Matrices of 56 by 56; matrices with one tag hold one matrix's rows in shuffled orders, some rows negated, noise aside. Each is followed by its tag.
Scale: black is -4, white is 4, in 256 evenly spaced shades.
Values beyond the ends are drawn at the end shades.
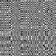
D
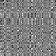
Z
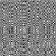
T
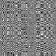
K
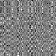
Z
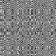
Z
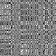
D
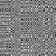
D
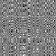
T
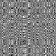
T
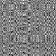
T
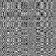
K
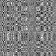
K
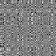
Z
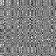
Z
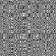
T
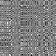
D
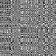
D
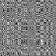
K
